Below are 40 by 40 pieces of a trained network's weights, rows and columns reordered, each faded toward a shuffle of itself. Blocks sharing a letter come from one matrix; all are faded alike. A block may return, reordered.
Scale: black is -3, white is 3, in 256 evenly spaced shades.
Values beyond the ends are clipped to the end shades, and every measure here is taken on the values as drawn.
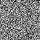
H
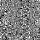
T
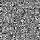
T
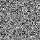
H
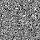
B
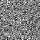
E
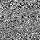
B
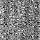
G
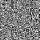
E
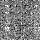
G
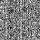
G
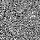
E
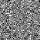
T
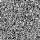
E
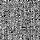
G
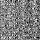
G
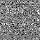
B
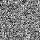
H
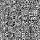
E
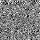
B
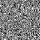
E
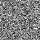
H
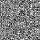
E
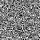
B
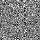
T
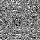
T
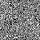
H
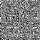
T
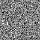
E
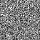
H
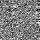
T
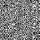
E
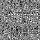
T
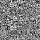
E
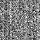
G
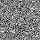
B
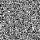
H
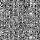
G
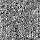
G
